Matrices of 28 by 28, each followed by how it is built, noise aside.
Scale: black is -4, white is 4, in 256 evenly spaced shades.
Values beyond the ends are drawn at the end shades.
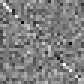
diagonal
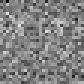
repeating columns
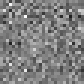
low rank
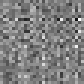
low rank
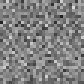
repeating columns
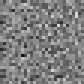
repeating rows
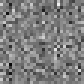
low rank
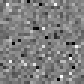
sparse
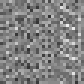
repeating rows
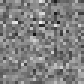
low rank
